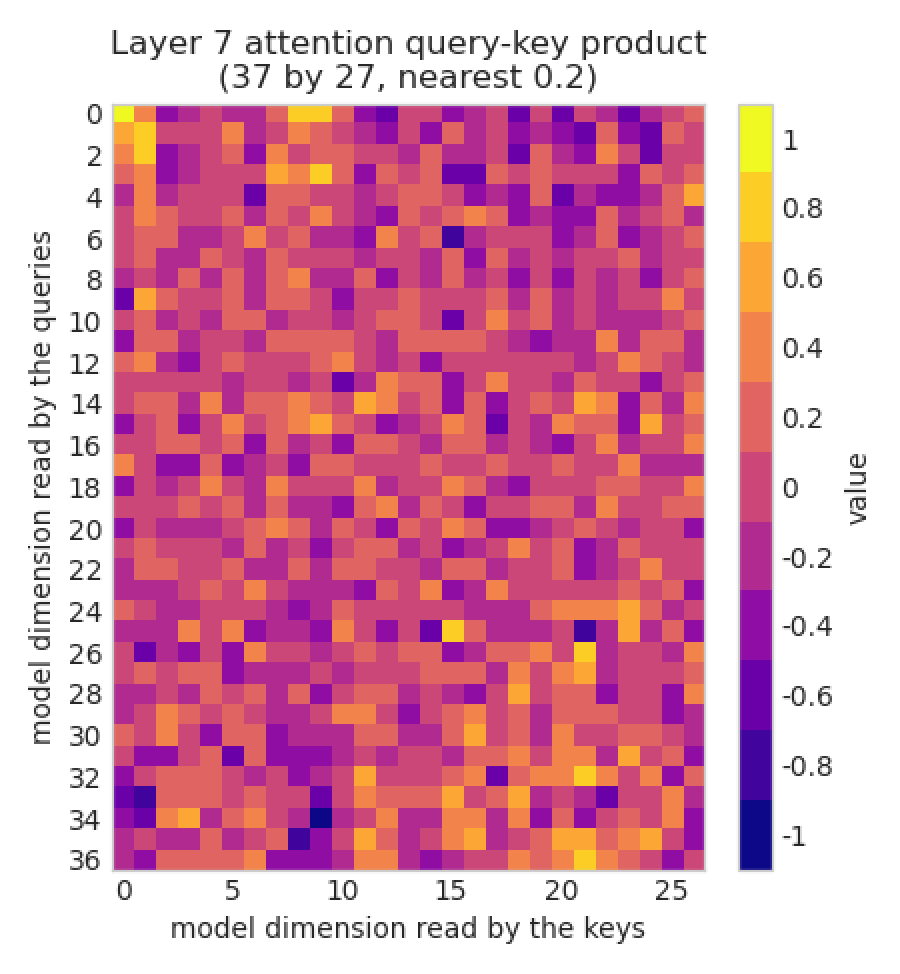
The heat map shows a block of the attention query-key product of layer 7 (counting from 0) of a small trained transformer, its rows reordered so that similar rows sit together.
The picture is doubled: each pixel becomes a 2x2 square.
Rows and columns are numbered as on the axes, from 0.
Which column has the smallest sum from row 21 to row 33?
9
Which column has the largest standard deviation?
21
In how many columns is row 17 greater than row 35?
8
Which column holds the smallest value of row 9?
0
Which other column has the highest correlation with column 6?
18
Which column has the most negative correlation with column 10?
12
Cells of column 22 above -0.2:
24
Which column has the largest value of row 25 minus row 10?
15
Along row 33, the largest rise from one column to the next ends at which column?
2
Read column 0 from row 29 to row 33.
-0.2 0.2 0 -0.4 -0.6
